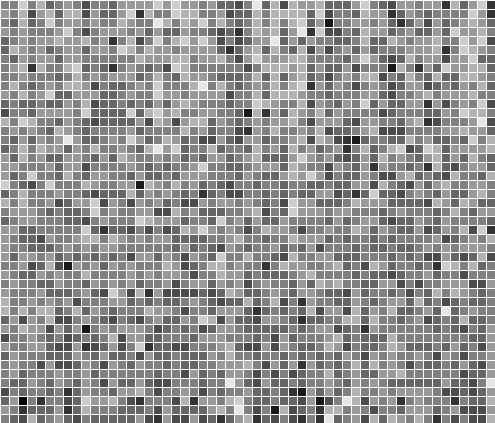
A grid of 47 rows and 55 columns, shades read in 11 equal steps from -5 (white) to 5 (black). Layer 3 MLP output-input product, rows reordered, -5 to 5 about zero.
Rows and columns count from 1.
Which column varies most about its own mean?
34
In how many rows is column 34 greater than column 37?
19
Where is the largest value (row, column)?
45, 3
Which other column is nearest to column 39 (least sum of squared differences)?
2
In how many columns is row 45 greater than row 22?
23
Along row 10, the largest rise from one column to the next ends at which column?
35
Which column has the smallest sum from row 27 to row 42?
26
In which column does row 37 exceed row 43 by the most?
10
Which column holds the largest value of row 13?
28
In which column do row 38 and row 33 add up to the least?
13
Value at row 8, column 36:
-1
